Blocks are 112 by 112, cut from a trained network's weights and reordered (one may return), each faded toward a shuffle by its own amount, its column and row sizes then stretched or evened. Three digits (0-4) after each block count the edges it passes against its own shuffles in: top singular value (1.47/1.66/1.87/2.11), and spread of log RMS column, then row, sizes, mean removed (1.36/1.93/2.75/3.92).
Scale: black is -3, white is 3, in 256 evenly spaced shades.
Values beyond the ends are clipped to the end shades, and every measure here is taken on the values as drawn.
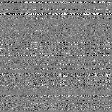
3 2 4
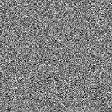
4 1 2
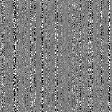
4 4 0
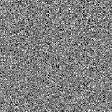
3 2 1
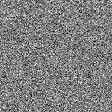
2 0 0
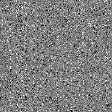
1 3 1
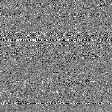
4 1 3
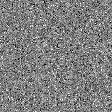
2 0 0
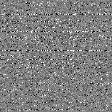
1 1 3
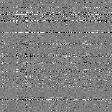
3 2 4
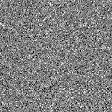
2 0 1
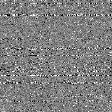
4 1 3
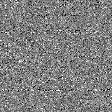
0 0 2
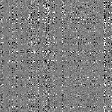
2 4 3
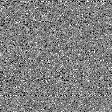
3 0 2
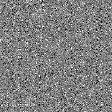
2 2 0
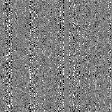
2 4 0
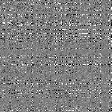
3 3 4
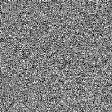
2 1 0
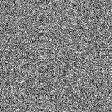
3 0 0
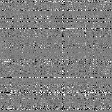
3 2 4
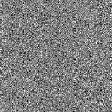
4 2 0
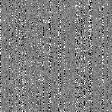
1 4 1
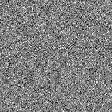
3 0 0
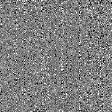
0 3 1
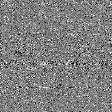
0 1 2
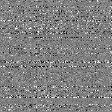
0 2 4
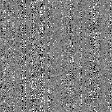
2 4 0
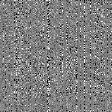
2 4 2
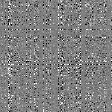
2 4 3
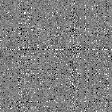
2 3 2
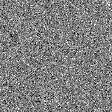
0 1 0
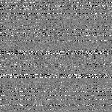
2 1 4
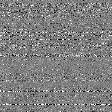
1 0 4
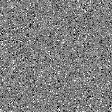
1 2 0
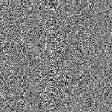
4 3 0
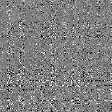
1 3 3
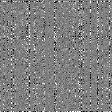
4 4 2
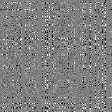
4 4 3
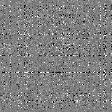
1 3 3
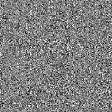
3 2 2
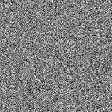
4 1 0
